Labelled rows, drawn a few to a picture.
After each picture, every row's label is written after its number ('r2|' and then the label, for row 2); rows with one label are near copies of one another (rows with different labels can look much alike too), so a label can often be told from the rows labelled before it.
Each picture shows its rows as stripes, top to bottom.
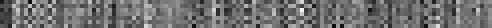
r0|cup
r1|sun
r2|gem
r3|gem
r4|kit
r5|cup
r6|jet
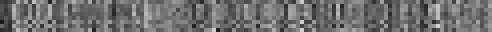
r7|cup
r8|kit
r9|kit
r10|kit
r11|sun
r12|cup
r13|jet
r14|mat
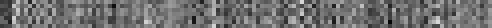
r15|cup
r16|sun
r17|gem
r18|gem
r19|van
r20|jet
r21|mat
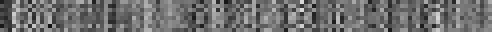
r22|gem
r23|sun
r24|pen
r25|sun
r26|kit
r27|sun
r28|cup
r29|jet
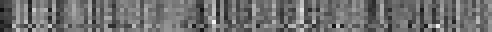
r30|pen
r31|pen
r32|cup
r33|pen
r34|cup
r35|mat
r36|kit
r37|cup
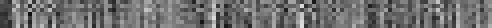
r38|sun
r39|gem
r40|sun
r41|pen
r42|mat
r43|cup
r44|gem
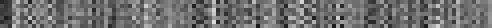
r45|pen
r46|kit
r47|mat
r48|gem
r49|kit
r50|pen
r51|jet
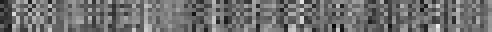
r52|cup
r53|kit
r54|cup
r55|van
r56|gem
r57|gem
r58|jet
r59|kit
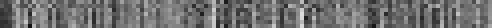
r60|gem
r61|kit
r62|mat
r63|cup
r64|mat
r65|mat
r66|pen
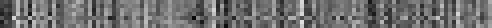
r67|gem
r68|pen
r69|gem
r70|cup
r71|van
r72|cup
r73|gem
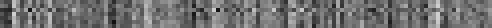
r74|sun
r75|jet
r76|pen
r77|van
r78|kit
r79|sun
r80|sun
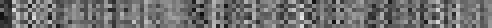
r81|sun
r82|cup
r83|van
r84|cup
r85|cup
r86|kit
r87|pen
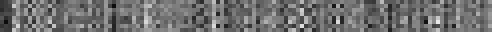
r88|pen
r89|sun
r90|cup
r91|gem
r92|kit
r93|kit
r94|gem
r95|sun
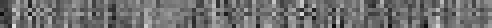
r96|pen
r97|pen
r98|sun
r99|gem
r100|sun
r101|kit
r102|jet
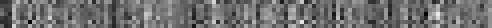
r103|mat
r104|sun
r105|van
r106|jet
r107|kit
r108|pen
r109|van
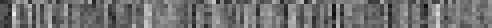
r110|mat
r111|jet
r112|jet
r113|jet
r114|sun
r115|sun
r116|kit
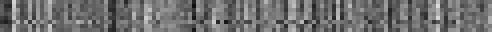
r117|van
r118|van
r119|sun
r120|kit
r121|kit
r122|gem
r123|sun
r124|van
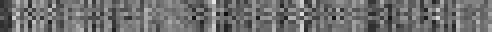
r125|mat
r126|cup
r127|kit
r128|gem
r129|jet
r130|cup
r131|gem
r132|gem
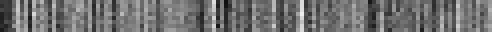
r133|gem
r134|gem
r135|gem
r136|cup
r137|pen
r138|cup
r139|pen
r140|cup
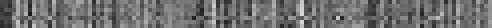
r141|gem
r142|pen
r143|cup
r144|pen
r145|kit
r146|gem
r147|cup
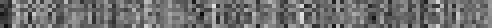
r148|jet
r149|mat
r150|kit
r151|cup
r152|pen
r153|pen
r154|kit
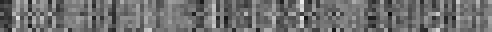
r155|cup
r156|mat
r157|pen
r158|sun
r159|gem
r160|gem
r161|pen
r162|jet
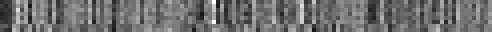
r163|mat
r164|pen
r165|gem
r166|cup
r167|pen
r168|mat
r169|sun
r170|sun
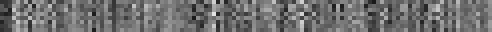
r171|pen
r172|kit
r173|jet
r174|mat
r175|van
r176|cup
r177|pen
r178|mat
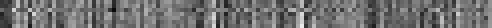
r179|gem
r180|gem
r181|van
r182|cup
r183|mat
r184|pen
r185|pen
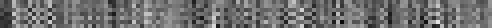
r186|van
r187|kit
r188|cup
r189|sun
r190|cup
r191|kit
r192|mat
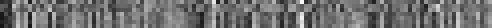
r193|pen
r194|jet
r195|kit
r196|cup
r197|cup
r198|cup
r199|cup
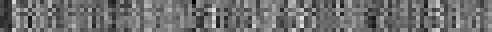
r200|van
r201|kit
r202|mat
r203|kit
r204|pen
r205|pen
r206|pen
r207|van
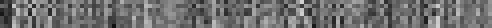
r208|cup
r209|jet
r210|cup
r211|cup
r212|kit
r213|kit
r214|sun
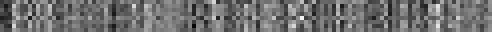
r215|mat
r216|kit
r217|kit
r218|sun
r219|pen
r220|kit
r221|van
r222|sun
